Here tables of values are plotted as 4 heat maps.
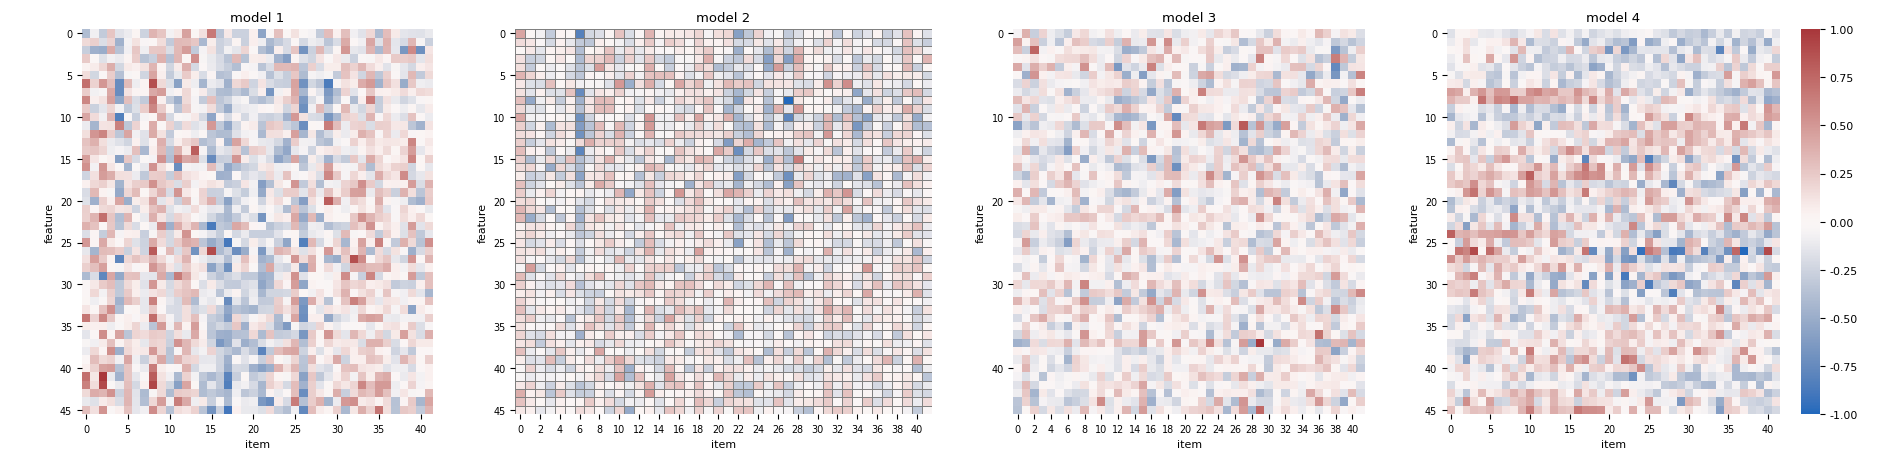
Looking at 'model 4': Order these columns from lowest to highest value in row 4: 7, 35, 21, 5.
35, 21, 5, 7
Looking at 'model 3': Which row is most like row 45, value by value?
41
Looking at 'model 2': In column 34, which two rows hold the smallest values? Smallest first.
11, 7
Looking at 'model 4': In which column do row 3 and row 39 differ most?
22
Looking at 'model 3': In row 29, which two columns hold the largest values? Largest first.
38, 13
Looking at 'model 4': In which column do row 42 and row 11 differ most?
37
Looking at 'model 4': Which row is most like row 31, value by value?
18
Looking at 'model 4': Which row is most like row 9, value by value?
21
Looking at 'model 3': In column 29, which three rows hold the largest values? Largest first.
37, 45, 3
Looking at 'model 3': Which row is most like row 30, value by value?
34
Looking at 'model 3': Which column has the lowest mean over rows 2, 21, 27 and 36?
13
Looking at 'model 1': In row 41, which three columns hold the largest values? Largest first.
2, 8, 0
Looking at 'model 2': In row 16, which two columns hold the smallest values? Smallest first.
3, 6
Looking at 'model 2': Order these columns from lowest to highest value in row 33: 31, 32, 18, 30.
30, 32, 18, 31
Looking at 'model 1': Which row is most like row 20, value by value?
11
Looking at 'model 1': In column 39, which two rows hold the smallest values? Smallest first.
33, 26
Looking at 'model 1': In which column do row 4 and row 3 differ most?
24
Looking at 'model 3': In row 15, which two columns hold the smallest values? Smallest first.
16, 8
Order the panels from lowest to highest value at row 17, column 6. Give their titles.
model 2, model 1, model 4, model 3
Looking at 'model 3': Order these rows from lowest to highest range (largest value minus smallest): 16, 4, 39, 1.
39, 1, 16, 4
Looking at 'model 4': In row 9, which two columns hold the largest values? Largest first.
40, 41
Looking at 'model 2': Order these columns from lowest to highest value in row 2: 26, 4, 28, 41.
41, 4, 26, 28
